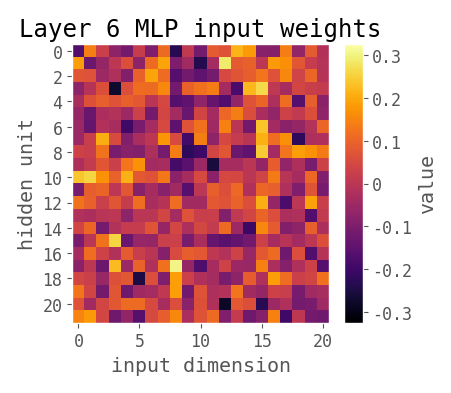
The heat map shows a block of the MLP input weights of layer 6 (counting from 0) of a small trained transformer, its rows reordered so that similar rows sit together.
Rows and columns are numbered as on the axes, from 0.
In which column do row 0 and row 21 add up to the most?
1
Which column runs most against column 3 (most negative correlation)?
11
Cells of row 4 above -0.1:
16
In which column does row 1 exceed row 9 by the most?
12
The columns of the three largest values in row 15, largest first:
3, 2, 20
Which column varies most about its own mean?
8
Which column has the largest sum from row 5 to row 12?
15
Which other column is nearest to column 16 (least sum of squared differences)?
6
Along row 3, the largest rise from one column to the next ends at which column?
14
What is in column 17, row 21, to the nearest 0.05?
-0.2
